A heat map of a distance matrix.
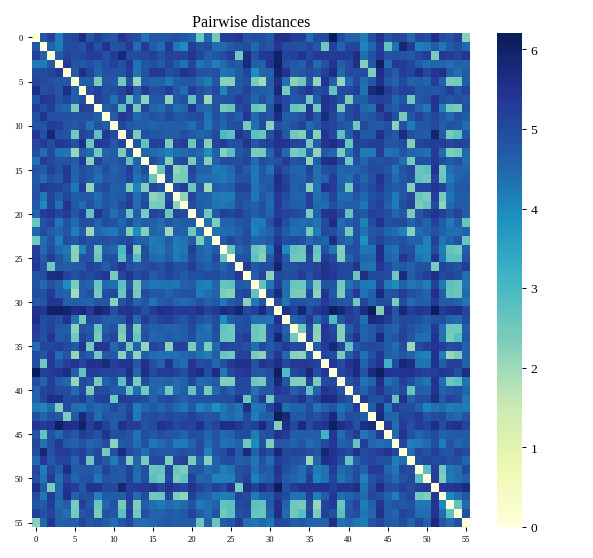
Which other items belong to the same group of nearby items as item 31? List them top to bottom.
44
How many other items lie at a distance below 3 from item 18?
6
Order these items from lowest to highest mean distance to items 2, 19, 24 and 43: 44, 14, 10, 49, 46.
49, 46, 10, 14, 44
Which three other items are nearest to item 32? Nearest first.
6, 38, 24
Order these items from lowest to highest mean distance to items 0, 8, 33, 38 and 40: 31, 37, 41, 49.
49, 41, 37, 31
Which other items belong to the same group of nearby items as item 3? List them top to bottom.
42
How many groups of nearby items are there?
12
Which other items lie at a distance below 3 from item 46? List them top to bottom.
10, 27, 30, 41
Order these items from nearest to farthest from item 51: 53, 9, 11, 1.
1, 9, 53, 11
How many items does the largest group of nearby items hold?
14
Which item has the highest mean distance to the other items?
31
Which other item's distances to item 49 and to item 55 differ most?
0
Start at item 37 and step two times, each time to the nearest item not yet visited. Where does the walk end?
45
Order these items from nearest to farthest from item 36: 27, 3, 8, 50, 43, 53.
53, 8, 50, 3, 43, 27
